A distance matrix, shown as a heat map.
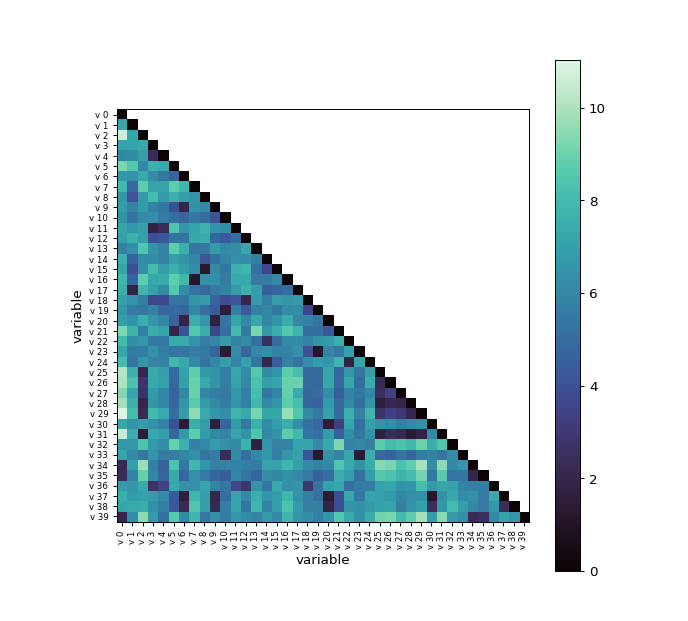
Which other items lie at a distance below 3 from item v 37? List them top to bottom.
v 6, v 9, v 20, v 30, v 38
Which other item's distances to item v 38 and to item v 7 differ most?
v 16
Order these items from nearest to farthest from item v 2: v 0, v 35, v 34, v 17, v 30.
v 30, v 17, v 35, v 34, v 0
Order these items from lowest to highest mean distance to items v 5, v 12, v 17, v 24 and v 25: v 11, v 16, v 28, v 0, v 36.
v 28, v 36, v 11, v 16, v 0
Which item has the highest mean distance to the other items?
v 0
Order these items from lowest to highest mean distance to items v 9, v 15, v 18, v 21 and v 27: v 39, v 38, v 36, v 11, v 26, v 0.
v 38, v 26, v 36, v 11, v 39, v 0
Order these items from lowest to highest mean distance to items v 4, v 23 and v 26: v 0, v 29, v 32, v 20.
v 29, v 20, v 32, v 0
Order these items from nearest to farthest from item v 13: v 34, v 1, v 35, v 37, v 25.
v 35, v 34, v 1, v 37, v 25
